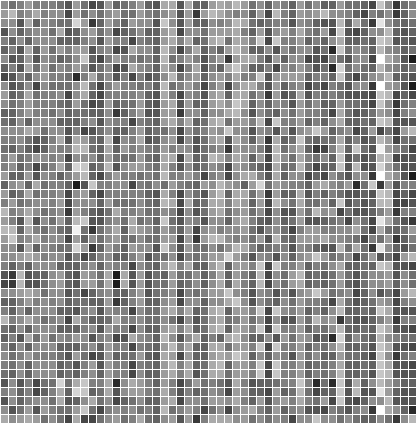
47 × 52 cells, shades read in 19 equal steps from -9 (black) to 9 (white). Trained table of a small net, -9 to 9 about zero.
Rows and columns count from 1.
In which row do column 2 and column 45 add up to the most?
26
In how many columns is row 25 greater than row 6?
18
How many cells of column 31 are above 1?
28
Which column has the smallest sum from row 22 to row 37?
50
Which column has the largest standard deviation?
48
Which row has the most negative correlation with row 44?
21
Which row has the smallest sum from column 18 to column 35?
43
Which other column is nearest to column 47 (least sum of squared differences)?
13
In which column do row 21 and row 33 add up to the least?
45
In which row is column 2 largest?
27
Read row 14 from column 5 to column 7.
1 1 1
